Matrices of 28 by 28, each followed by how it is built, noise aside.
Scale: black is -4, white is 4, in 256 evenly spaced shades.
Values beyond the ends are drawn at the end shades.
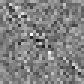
banded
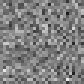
low rank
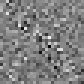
banded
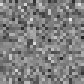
repeating columns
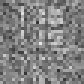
blocks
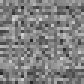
blocks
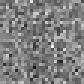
blocks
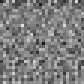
repeating columns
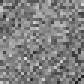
Hankel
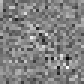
banded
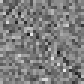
banded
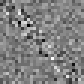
banded
